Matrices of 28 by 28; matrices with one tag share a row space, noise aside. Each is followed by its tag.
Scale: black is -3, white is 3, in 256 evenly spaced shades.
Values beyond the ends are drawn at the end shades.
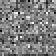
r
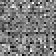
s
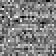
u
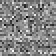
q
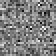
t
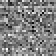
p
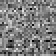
p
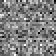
s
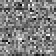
p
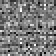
s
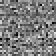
r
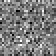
q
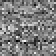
u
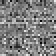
t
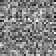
s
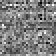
t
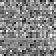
s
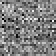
u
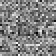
r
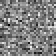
s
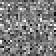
s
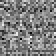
s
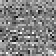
r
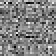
r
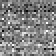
u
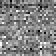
t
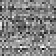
q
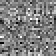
s
